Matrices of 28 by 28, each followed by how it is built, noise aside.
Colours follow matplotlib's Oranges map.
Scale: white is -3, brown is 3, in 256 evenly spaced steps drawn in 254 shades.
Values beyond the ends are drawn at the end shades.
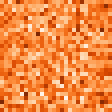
blocks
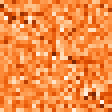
banded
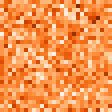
Toeplitz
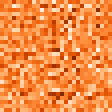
low rank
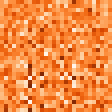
low rank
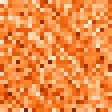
Toeplitz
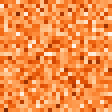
repeating columns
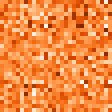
low rank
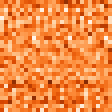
repeating columns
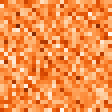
Toeplitz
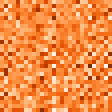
low rank
